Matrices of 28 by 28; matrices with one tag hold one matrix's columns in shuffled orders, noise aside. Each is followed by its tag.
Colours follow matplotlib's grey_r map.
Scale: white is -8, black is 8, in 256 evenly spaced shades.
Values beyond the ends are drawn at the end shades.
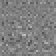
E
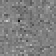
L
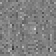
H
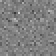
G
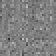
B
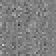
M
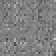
B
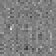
H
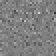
G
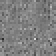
B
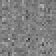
B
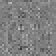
H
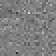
G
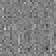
H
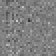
L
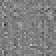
M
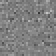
G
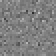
G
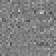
G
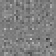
B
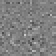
E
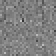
L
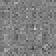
H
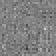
H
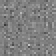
M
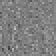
H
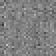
M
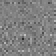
E
